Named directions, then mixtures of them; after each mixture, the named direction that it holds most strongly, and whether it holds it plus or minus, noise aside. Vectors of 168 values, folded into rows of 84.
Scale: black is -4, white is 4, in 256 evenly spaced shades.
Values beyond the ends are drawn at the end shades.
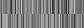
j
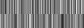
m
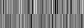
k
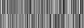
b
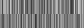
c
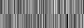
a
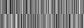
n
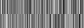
b, plus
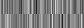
k, minus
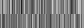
c, plus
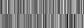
a, plus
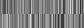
b, plus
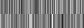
m, plus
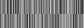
m, minus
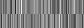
j, plus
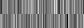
a, plus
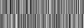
n, plus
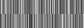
m, minus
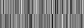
k, plus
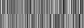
b, plus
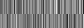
a, plus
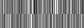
k, minus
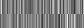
j, minus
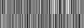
b, plus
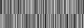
a, plus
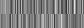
j, plus
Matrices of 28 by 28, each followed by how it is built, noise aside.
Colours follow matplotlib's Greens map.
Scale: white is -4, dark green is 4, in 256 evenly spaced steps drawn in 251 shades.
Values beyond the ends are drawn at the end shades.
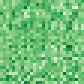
low rank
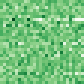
uneven rows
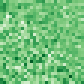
lower triangular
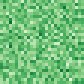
blocks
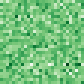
uneven rows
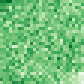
smooth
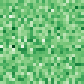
low rank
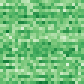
blocks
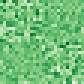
block diagonal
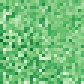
lower triangular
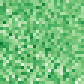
lower triangular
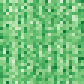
blocks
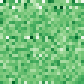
uneven rows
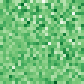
upper triangular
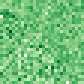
lower triangular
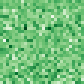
uneven rows
